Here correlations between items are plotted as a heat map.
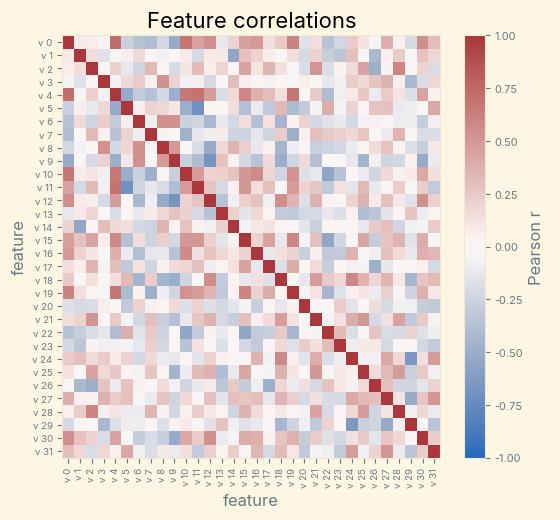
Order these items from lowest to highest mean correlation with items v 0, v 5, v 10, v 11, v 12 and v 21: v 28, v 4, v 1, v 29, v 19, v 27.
v 29, v 1, v 28, v 27, v 19, v 4
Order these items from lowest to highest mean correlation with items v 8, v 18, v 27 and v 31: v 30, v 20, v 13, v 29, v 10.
v 29, v 20, v 13, v 10, v 30
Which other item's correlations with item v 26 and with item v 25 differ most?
v 2
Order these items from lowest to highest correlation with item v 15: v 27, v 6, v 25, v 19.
v 6, v 27, v 25, v 19
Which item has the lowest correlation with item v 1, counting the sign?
v 14
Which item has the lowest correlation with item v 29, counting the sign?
v 24
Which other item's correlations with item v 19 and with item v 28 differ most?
v 7
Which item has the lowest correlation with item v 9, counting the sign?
v 12
